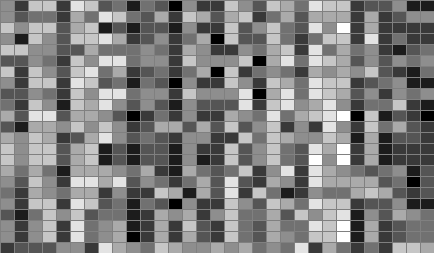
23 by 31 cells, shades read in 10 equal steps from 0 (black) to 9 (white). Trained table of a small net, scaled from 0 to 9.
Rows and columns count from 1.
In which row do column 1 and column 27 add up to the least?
23
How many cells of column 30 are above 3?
7
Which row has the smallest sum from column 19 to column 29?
2
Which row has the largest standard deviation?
11
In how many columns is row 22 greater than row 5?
12
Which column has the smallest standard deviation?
20
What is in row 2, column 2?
3
